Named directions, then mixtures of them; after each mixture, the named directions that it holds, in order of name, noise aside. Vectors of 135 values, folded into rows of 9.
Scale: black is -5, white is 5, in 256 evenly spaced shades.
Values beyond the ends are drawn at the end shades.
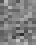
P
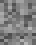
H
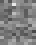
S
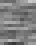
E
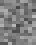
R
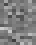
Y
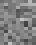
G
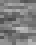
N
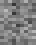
R, S.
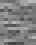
E.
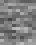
N.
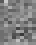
P.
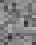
G, H.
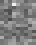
S.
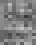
E, H, N.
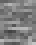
E, N.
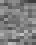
E, P.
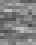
N.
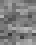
H, N.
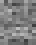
P, S.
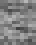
N.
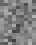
R, Y.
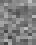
E, G, R.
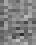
P.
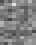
E, R, S.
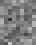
H, R, S.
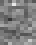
N, R, S.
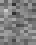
R, S.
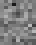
G, S.
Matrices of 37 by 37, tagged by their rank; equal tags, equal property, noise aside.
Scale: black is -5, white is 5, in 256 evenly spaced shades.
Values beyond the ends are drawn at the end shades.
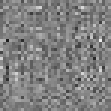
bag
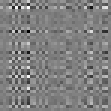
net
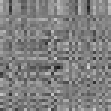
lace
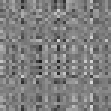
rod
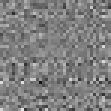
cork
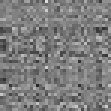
bag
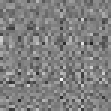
cork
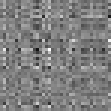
rod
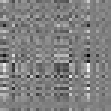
rod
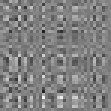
rod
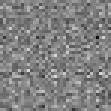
bag
